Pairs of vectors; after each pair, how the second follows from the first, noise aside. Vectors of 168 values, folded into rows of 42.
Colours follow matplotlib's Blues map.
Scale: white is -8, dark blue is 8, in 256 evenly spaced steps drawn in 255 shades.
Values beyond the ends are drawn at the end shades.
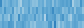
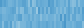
reversed, negated, shrunk.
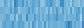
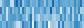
wrapped around, negated, scaled up.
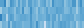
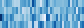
wrapped around, negated, scaled up.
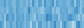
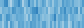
reversed.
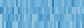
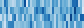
reversed, scaled up.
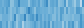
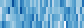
wrapped around, scaled up.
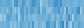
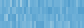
reversed, negated, shrunk.
